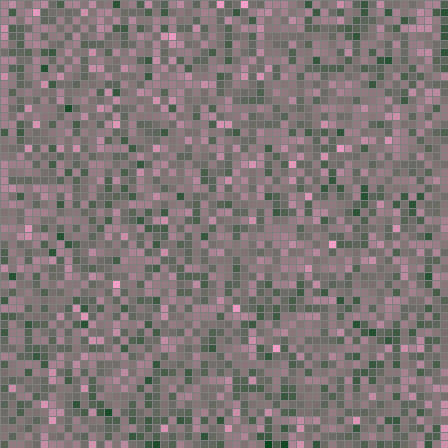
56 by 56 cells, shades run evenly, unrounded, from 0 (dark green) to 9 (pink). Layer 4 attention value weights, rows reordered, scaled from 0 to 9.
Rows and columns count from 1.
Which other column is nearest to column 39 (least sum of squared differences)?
52
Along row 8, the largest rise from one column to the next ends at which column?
20
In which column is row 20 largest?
41
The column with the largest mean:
22
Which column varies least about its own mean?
25
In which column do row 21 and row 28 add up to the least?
18
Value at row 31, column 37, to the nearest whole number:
7
